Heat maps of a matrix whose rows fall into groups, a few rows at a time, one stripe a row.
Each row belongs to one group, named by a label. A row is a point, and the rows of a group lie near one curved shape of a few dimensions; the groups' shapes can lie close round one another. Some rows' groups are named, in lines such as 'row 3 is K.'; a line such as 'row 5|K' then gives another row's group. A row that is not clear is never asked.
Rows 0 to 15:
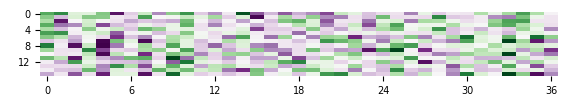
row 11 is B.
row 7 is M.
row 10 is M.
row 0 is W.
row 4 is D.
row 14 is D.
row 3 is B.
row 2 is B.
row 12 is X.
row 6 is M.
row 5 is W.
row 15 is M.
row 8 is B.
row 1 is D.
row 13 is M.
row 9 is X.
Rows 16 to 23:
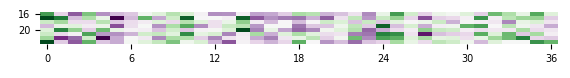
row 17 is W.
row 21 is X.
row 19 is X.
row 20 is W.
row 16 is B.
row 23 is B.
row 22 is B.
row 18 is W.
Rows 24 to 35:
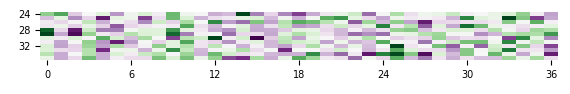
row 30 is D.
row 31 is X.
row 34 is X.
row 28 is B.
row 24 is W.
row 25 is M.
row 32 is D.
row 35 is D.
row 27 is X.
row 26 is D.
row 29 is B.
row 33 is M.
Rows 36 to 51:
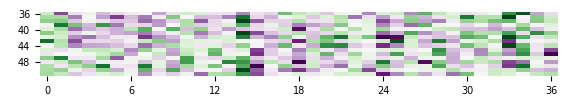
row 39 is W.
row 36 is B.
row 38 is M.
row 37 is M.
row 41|M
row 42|M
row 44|M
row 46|D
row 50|W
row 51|M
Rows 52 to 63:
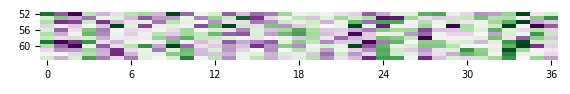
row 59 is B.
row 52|B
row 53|M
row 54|B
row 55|M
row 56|X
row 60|B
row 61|X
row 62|X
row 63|X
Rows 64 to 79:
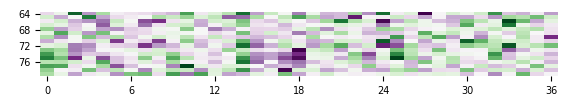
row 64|X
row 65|D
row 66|M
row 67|M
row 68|B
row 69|W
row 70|D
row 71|X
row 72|M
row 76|W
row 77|W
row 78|M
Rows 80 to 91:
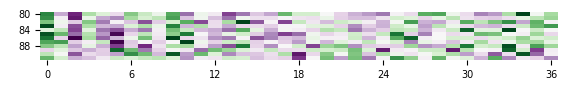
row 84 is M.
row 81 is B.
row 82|M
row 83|B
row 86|B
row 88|M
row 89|M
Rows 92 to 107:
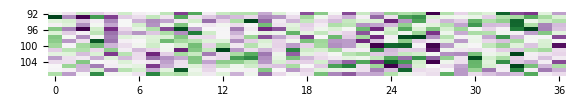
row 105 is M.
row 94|M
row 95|M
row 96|B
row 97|X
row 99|D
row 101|D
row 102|M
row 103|X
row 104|X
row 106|M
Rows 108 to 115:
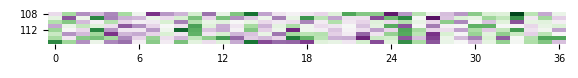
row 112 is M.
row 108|M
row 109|X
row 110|W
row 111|X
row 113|X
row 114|D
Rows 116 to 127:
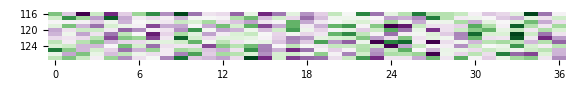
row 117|W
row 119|M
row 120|X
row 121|M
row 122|M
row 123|X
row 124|M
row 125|W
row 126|X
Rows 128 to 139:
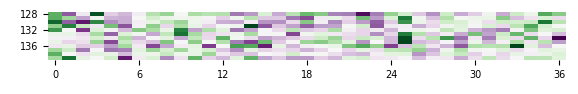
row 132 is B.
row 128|D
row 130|B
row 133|M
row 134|D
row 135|D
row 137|B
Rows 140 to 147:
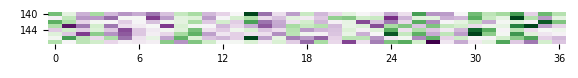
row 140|M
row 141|M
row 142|M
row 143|B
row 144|X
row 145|X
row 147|X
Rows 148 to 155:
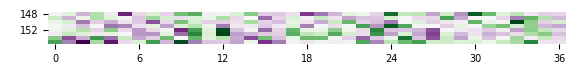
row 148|X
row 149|D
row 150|M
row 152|D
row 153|D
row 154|D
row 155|B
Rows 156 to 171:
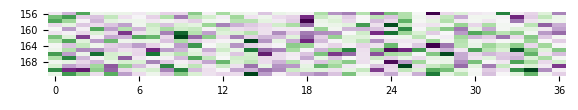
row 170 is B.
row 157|W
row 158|W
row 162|B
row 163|W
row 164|X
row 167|W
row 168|M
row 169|D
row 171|W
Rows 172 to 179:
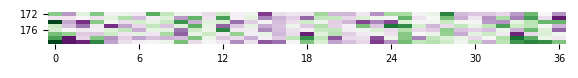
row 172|D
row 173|D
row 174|B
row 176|D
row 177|W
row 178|B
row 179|B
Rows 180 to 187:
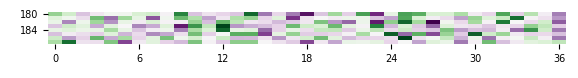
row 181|M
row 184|D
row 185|X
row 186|D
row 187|W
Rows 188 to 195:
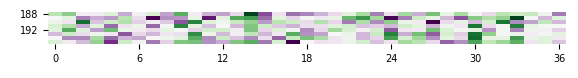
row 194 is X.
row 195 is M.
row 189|M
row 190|X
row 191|M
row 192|W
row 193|X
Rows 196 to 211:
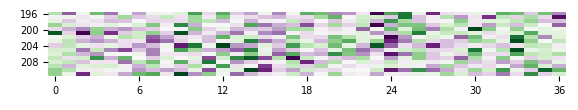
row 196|X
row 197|D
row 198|B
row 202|M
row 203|M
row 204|D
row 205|M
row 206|M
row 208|B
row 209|D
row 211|B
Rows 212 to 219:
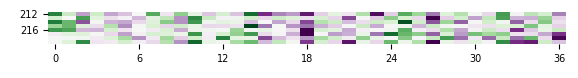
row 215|W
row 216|W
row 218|D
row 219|X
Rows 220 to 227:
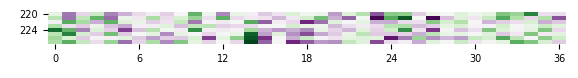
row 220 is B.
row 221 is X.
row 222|W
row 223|B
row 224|W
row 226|M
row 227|W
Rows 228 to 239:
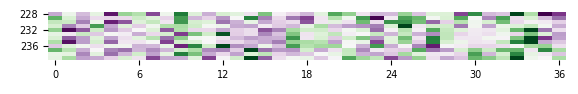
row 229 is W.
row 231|D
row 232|B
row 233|D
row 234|B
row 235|B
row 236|D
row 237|M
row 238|M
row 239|M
